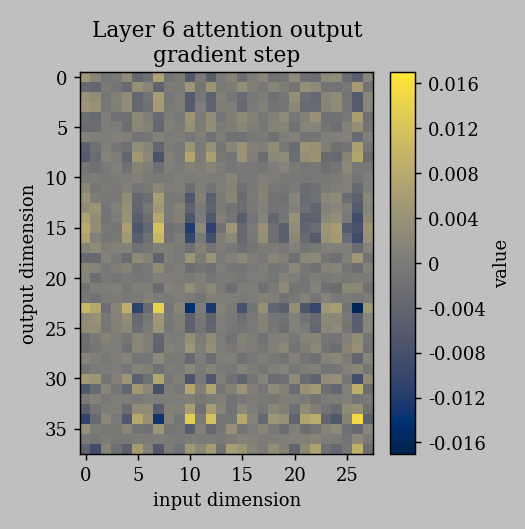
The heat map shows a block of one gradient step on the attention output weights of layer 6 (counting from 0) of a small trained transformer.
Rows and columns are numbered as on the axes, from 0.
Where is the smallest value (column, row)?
26, 23
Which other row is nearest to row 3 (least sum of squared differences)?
2
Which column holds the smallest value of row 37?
1
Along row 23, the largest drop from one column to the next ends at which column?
5
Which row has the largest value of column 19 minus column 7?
34
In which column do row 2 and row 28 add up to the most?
7
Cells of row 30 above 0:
12
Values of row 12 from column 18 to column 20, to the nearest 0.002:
-0.002 -0.002 0.002
